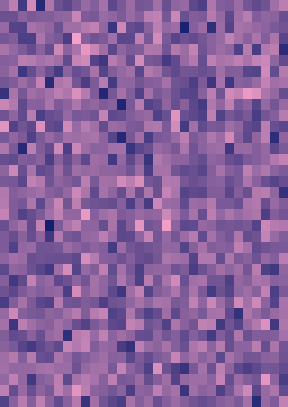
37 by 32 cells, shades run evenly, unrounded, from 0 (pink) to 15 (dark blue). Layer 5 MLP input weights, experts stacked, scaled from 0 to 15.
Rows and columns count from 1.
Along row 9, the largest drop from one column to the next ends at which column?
2
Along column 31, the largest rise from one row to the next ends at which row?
30
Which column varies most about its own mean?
29
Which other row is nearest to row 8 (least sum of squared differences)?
15
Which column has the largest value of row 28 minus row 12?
1
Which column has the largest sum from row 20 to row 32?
6
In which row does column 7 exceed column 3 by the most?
37
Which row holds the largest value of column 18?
11
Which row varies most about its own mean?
9
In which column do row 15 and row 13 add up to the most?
17
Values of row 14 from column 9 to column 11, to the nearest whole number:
3 6 7
